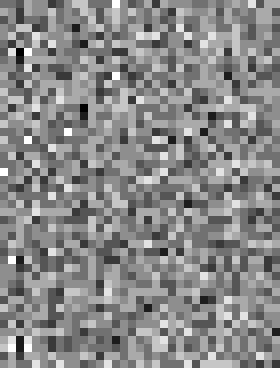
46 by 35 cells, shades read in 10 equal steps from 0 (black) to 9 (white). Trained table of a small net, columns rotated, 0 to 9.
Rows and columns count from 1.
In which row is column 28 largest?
22
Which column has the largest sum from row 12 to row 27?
5
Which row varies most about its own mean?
7
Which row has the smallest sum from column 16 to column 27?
26
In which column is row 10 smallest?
29
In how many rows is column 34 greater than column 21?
24
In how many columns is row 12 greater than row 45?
13
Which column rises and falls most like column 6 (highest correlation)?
31
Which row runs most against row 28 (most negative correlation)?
12
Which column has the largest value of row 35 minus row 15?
27
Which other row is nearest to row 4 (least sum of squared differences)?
28
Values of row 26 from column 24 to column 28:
1 3 3 5 5
